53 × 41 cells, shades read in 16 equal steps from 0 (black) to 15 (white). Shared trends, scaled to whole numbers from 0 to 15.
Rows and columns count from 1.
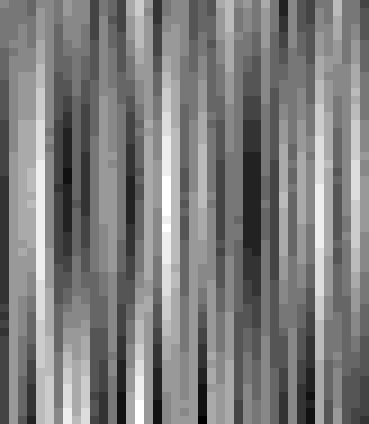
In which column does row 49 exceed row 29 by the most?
8
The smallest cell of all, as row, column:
53, 23
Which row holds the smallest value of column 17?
2
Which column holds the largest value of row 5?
16
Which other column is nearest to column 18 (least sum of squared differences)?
35
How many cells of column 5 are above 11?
35
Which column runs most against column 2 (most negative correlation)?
1
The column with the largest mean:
5
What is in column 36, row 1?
7
